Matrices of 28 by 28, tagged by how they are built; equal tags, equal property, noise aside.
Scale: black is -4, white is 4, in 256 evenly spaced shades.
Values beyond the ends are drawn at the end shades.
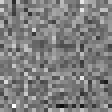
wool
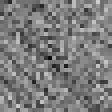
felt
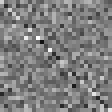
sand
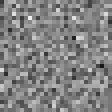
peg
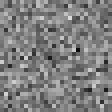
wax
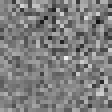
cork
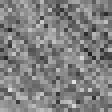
felt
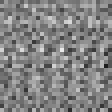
peg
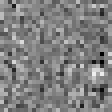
wool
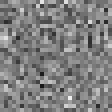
wool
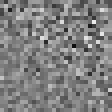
cork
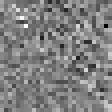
cork
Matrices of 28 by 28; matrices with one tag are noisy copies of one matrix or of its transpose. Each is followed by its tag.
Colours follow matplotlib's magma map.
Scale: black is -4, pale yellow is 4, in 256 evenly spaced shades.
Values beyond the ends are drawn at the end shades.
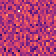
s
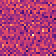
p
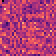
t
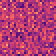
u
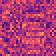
t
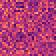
u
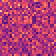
u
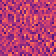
s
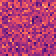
u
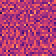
p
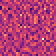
s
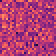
u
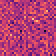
p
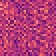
p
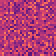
p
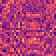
t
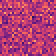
u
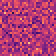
u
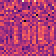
t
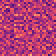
s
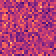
u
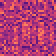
t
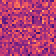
u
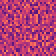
s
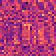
t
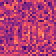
t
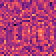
t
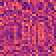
t
